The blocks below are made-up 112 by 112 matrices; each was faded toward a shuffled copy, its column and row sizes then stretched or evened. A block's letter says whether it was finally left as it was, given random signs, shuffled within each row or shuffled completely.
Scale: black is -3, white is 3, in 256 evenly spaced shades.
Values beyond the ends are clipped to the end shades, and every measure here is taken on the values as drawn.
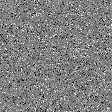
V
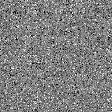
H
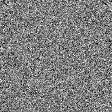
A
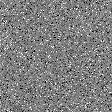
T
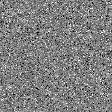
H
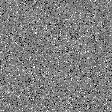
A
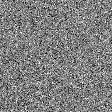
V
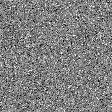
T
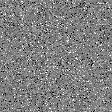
H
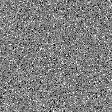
A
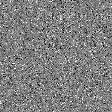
H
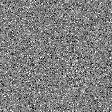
H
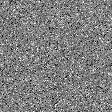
T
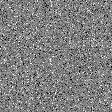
V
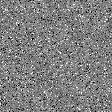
H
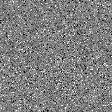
H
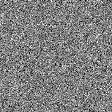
V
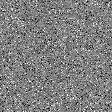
V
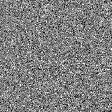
H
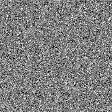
A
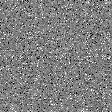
H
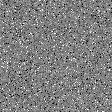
T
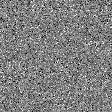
V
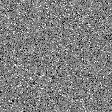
V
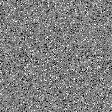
H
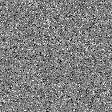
V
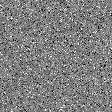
T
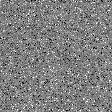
V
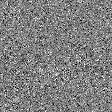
A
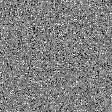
H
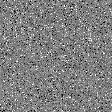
H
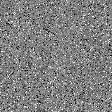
A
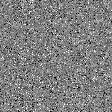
H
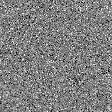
H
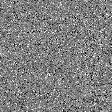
A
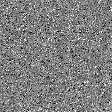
A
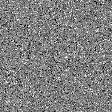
A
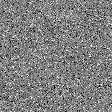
V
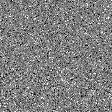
H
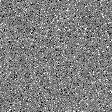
V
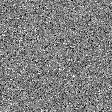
T
